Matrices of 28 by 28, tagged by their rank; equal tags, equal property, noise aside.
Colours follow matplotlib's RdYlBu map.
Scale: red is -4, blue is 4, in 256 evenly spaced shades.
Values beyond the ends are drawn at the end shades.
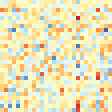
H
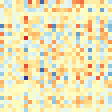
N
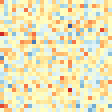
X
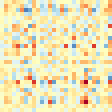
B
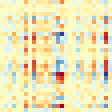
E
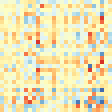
B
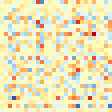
N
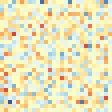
H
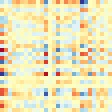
E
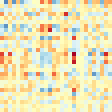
B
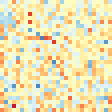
X
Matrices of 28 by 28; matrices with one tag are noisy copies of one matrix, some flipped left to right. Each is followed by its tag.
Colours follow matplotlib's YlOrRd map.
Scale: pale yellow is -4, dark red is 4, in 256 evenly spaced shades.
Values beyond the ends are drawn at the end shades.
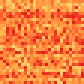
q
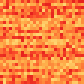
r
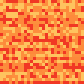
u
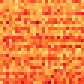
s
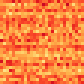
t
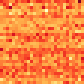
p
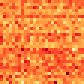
p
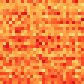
s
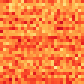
s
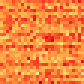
t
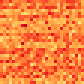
p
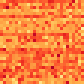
p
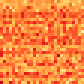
q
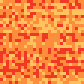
p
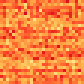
r
